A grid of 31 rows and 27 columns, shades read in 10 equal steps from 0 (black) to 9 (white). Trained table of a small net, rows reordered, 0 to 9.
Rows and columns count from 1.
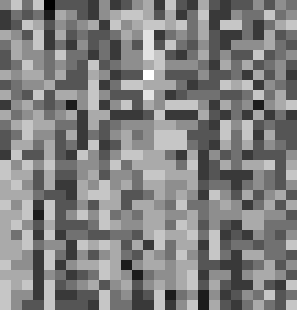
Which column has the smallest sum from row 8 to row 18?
20
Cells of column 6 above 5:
5
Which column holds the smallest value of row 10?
16
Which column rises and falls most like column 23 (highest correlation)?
21
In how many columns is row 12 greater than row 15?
8
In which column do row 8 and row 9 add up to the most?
14
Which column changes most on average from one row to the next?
23
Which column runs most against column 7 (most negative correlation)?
2
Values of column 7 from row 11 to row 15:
1 6 4 6 4
